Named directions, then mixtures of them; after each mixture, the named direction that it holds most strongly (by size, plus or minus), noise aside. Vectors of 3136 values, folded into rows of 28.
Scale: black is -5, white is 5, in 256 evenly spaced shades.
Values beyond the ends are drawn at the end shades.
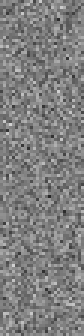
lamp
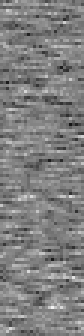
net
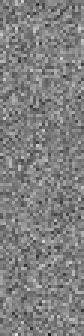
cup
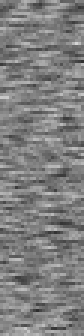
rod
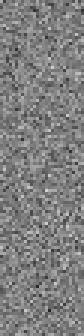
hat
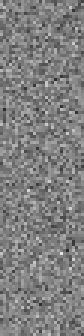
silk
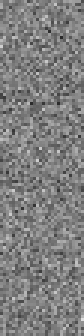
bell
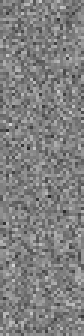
lamp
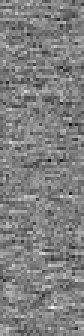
net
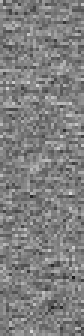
net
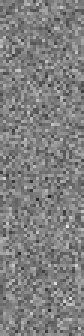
lamp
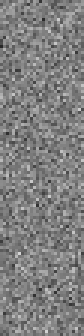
lamp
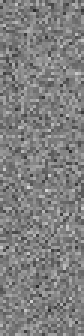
hat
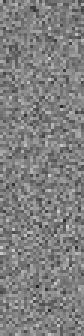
hat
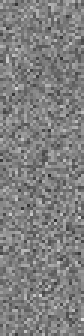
hat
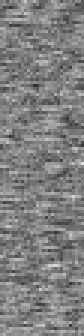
rod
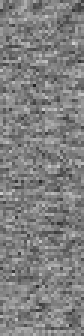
rod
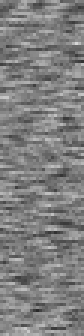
rod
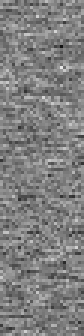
net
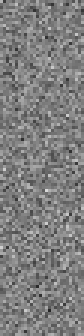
hat
